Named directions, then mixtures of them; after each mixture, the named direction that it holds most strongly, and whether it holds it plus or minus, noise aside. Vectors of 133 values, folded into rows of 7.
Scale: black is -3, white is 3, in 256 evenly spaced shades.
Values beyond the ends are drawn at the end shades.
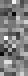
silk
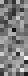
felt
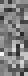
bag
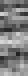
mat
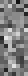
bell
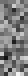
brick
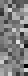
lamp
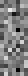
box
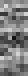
mat, minus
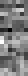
mat, plus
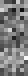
felt, plus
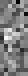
bell, plus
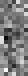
bell, minus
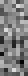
bag, minus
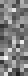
brick, minus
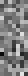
bag, minus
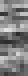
mat, minus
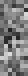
brick, minus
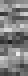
mat, minus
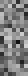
bell, plus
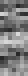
mat, plus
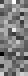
felt, minus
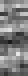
mat, minus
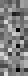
box, plus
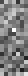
felt, minus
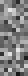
brick, minus
